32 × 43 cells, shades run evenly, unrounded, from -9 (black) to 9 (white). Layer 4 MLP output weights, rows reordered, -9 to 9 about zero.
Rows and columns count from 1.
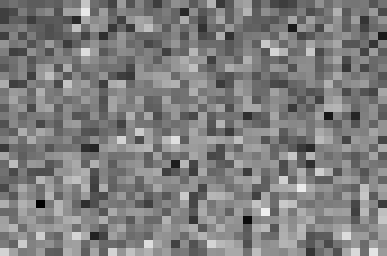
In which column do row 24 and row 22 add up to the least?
11
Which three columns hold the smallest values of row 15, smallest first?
37, 40, 28
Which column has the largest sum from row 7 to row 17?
22
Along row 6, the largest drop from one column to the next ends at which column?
39
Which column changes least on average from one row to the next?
18
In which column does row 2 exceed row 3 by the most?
9
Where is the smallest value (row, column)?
26, 5
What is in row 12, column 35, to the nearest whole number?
-3
